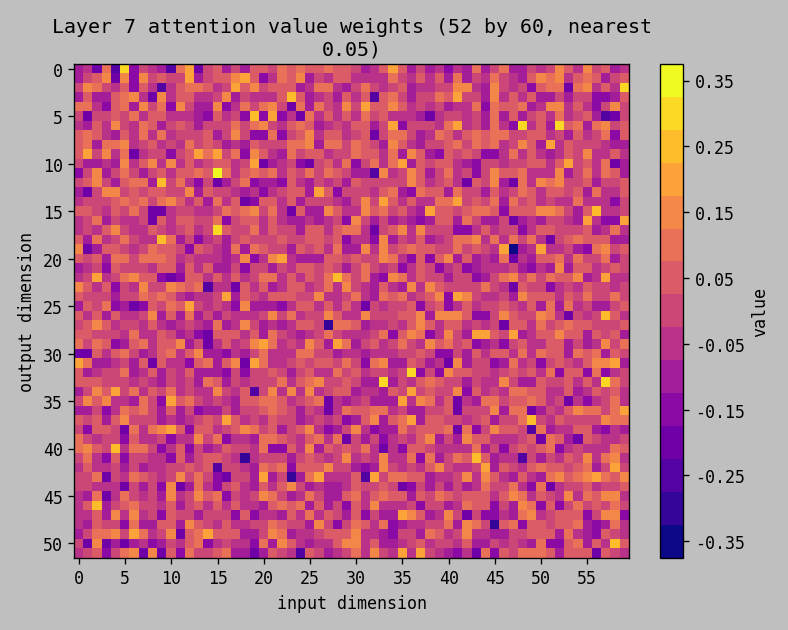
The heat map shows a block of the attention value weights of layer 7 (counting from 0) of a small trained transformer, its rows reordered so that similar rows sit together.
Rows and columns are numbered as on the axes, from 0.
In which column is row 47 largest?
35
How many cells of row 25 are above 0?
19
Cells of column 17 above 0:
16
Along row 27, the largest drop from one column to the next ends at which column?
27
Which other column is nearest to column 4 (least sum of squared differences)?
6
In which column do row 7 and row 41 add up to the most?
43
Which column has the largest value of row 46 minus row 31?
2
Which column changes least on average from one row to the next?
30
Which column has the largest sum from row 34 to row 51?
58
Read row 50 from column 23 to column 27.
0.05 -0.05 -0.1 -0.05 -0.05
